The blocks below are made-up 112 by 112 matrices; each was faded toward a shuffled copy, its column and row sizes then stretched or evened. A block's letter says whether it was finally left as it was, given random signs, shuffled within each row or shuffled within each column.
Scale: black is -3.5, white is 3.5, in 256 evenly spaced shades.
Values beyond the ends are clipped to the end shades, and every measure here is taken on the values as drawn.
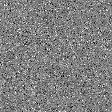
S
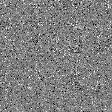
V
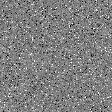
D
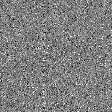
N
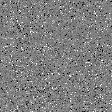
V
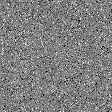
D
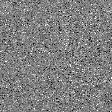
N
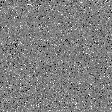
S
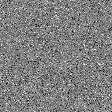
S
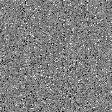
D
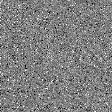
N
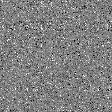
V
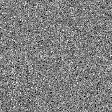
D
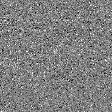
N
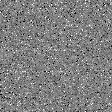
S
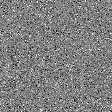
S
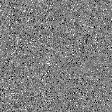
N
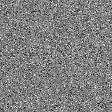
S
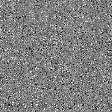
N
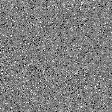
V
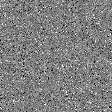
D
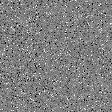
D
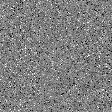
D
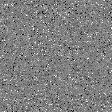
V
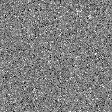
D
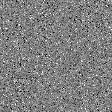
D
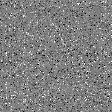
V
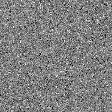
D
